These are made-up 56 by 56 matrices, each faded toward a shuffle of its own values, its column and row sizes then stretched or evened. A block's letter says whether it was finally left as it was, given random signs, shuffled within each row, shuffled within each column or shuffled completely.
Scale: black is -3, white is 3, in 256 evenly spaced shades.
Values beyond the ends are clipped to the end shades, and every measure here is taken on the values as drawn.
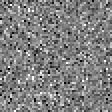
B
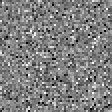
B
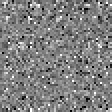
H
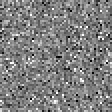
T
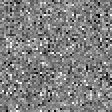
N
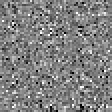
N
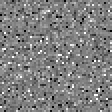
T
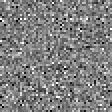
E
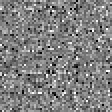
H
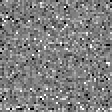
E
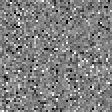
B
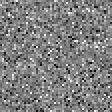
T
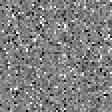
B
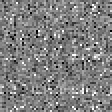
H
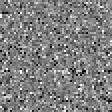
N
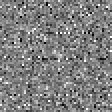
E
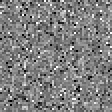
B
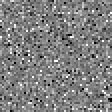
T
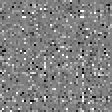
N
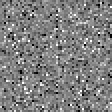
B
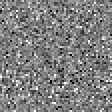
E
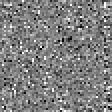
H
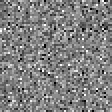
N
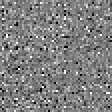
H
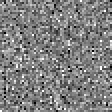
N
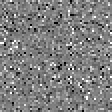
H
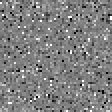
E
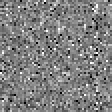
B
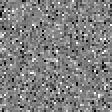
B
